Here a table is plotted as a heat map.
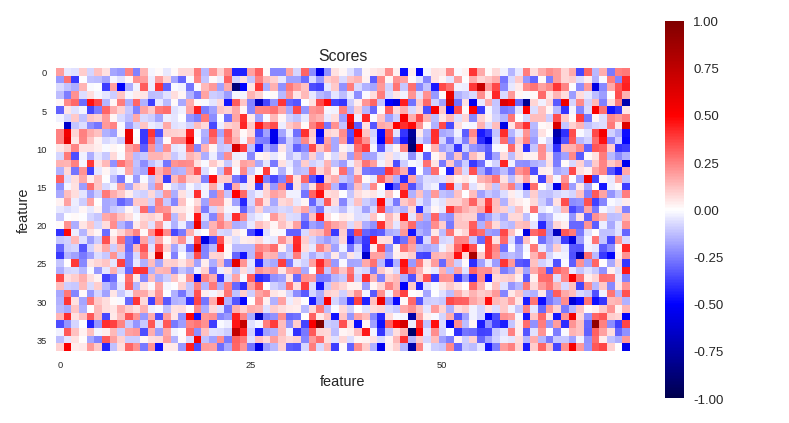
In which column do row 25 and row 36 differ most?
67
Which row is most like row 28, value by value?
0
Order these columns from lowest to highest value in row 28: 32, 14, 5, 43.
14, 5, 43, 32
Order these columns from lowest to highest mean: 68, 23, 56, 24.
68, 56, 24, 23
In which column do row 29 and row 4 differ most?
74
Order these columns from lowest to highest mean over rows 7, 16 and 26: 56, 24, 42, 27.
56, 42, 27, 24
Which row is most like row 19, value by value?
16
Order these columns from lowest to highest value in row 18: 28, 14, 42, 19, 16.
19, 28, 16, 14, 42
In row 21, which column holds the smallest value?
65
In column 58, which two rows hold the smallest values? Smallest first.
7, 33
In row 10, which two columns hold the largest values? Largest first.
23, 47
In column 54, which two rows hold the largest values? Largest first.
24, 5
